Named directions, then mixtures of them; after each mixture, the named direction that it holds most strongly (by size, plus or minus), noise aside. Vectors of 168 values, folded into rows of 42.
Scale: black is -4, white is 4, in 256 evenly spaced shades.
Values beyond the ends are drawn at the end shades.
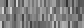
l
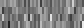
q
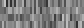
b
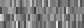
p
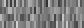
b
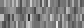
p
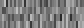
b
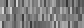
l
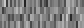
b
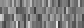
p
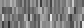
q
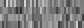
b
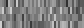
l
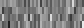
q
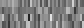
q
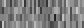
b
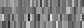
q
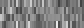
p
